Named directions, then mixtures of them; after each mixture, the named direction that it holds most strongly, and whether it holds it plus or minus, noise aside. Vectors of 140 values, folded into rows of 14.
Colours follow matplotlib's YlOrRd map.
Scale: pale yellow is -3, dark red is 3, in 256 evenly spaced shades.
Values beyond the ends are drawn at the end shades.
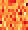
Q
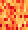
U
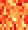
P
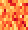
P, minus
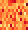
Q, plus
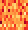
Q, plus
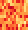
U, plus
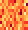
Q, plus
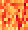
U, minus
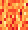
Q, plus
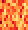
P, plus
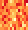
P, plus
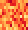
U, minus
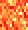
Q, minus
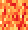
P, minus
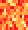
P, plus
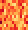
P, plus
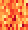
U, plus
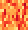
U, minus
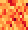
P, minus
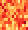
U, minus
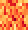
P, minus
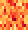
P, minus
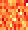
Q, minus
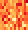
P, plus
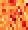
Q, plus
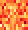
U, minus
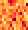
Q, plus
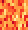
U, plus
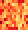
U, plus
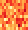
U, minus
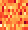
Q, plus
